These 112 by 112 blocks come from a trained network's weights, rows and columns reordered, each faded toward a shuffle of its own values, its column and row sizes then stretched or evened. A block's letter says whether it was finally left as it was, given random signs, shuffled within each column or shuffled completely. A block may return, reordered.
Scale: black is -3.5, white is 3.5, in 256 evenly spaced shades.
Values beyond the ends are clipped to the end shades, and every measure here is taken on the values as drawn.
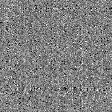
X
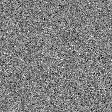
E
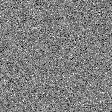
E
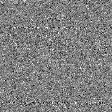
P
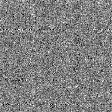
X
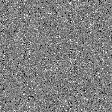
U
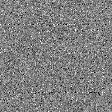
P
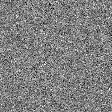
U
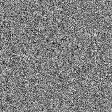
U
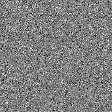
X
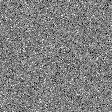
E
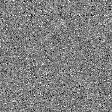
P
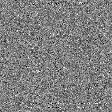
P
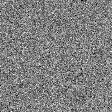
U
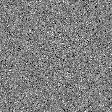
U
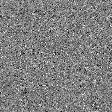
P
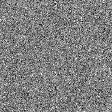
U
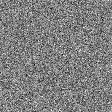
E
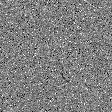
E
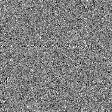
P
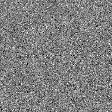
P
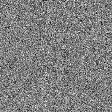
U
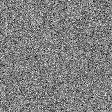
E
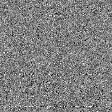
P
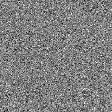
X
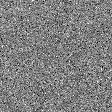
E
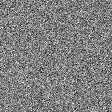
E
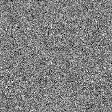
P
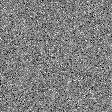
E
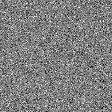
P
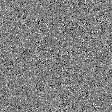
P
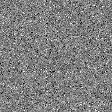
P
